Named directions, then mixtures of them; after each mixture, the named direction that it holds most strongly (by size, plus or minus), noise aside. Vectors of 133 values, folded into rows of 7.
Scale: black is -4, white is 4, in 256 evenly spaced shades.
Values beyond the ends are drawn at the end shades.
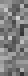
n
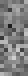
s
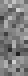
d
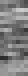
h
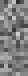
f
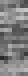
h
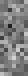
s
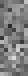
s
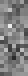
s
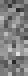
d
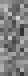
n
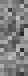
n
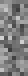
n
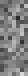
n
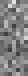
d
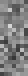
s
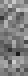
d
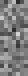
f
